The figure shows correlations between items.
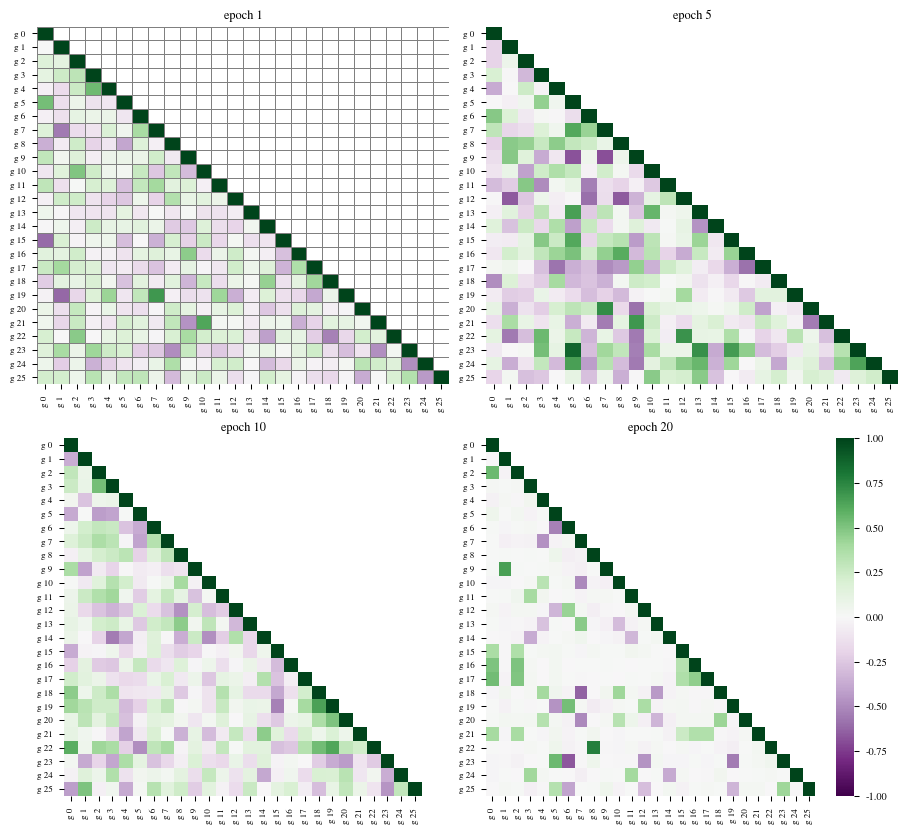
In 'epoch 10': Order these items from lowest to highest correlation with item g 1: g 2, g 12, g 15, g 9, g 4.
g 9, g 4, g 12, g 15, g 2
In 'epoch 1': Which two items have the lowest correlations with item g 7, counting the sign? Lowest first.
g 1, g 15
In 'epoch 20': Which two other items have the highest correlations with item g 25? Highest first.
g 23, g 5
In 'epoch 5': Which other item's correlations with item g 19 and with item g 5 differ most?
g 23
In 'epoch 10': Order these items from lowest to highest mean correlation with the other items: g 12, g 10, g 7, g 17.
g 12, g 10, g 17, g 7
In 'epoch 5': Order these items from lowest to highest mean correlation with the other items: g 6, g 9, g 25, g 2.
g 9, g 6, g 2, g 25
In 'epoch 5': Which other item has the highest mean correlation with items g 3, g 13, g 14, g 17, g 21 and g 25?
g 10
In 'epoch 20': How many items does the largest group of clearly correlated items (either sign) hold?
6
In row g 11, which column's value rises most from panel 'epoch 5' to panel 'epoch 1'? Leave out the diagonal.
g 6
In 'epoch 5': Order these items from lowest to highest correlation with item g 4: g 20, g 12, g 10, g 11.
g 12, g 11, g 20, g 10
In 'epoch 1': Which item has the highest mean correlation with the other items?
g 2
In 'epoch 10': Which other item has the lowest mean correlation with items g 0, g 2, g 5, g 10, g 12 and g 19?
g 15
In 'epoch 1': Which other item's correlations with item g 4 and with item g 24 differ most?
g 3
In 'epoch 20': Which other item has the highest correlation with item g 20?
g 18
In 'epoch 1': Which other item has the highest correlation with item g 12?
g 8
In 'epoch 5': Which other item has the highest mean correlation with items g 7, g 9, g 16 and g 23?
g 5
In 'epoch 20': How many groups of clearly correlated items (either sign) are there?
6
